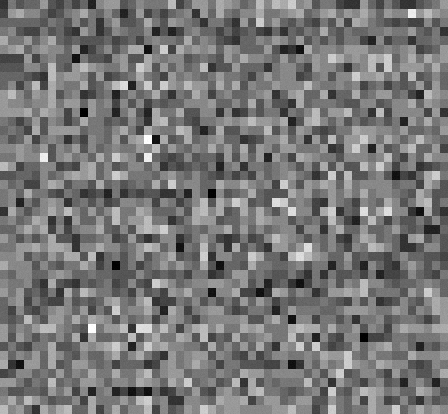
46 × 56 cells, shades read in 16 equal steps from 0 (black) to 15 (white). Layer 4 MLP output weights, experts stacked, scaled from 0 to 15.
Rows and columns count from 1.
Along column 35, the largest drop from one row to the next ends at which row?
24
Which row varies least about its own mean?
31
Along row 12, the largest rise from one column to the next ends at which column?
38
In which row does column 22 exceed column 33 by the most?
33
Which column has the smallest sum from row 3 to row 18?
37
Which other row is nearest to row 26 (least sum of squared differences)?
42
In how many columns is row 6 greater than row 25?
25
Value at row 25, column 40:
7
